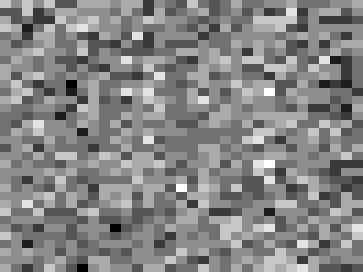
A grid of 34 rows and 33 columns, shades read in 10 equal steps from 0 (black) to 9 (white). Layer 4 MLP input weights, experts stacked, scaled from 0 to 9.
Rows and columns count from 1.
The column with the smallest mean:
32
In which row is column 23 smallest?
7
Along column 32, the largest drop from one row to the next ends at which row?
21
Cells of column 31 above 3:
22
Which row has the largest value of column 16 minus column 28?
33
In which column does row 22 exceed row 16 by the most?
24
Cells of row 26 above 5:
13
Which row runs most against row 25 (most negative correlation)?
30
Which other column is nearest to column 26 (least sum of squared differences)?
1
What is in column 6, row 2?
6
